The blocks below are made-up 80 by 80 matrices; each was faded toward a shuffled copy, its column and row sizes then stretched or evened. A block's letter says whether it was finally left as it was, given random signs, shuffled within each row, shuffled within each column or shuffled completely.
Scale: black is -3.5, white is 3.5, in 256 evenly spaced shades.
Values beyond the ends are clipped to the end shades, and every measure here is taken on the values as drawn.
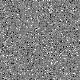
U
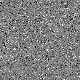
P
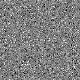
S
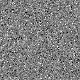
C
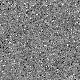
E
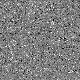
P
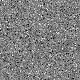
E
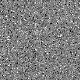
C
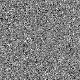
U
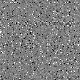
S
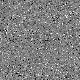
P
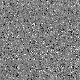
S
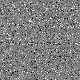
P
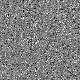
C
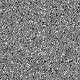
S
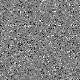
S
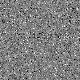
P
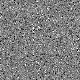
C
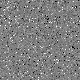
P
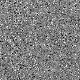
U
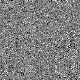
S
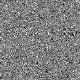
S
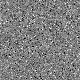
E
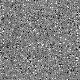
U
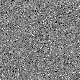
E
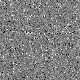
P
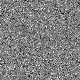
P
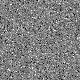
E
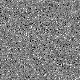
P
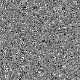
S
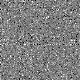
U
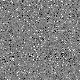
U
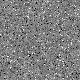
E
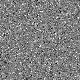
E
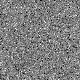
E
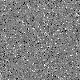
C
